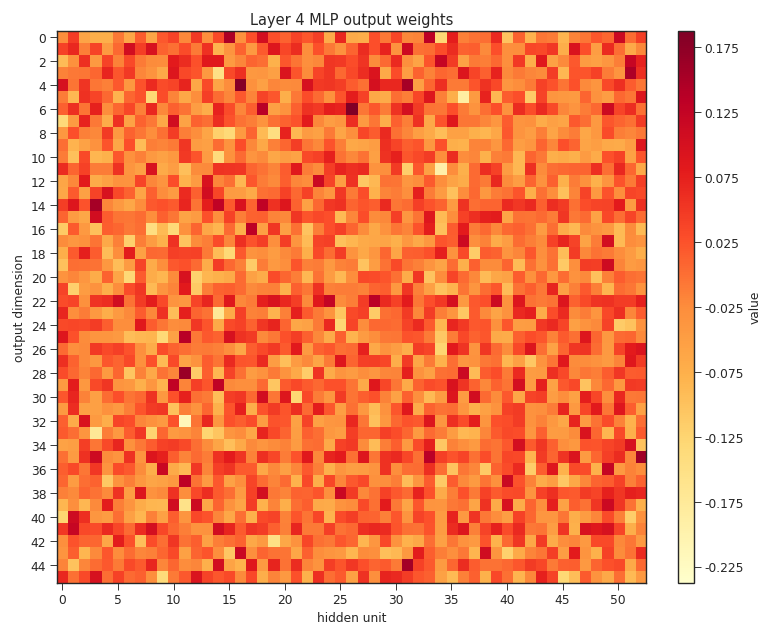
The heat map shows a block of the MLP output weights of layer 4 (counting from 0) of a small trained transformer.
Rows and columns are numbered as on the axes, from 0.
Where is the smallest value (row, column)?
32, 11
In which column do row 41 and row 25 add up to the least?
34
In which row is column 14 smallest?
23
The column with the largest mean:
49
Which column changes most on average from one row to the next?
14
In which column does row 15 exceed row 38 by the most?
3
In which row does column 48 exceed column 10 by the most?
31
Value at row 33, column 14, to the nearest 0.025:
-0.1
